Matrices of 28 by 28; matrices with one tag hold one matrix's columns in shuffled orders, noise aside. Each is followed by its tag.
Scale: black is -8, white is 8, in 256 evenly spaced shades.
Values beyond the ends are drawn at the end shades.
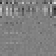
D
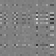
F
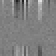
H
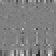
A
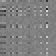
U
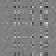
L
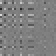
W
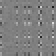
L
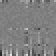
A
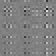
U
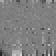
A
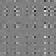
U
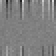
H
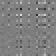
W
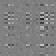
F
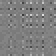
W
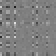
L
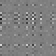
F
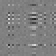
F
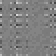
W
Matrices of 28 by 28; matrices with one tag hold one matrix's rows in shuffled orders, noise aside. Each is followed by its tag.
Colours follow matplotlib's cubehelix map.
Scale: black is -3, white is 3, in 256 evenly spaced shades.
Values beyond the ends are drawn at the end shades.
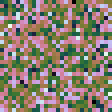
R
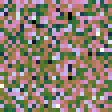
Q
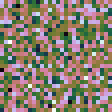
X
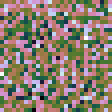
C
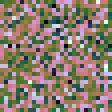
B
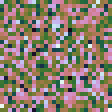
Q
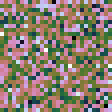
R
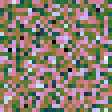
B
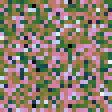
Q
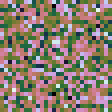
B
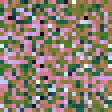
C
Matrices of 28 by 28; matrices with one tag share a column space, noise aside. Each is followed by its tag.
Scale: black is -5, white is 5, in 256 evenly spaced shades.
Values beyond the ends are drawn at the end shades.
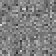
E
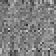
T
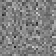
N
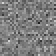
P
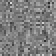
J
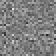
P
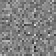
P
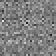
P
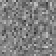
N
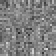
T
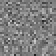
P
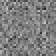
N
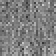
J
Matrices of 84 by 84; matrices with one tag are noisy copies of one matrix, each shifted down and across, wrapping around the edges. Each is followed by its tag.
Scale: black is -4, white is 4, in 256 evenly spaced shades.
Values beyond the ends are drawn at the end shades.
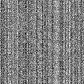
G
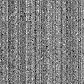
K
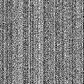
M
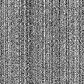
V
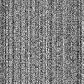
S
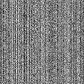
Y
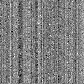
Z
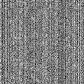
Y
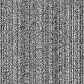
Y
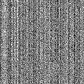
G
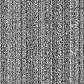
K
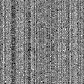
Z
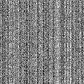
G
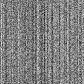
S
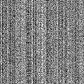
M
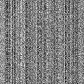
M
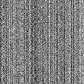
V
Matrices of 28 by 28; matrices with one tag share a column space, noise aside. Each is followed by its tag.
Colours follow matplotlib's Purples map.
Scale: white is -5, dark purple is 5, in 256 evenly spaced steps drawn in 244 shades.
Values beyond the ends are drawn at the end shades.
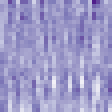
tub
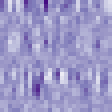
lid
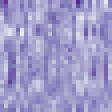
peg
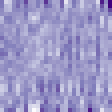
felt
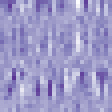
lid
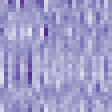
peg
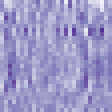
peg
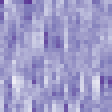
tub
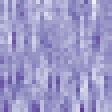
tub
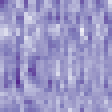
peg
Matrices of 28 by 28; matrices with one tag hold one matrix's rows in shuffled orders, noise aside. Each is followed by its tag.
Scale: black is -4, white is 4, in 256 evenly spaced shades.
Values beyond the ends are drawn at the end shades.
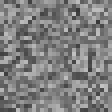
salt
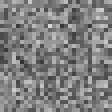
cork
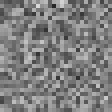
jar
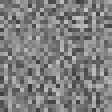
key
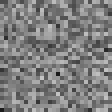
cork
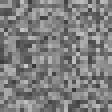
salt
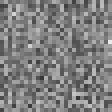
key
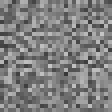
salt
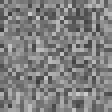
key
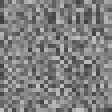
key
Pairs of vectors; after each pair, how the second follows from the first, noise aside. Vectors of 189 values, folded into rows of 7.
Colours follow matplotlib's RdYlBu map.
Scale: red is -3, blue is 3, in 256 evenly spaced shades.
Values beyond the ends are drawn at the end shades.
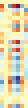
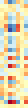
reversed.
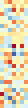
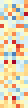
reversed.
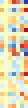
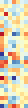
reversed.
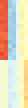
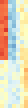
copied.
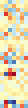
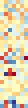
copied.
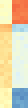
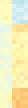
negated, shrunk.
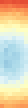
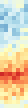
wrapped around.
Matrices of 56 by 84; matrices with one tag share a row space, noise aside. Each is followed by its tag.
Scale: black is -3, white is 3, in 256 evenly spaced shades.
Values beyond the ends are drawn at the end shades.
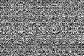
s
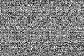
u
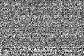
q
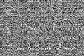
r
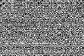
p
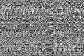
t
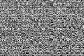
t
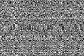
q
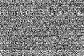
u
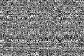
r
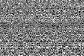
s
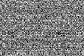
p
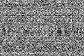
p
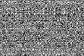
p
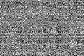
u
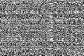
t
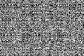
t
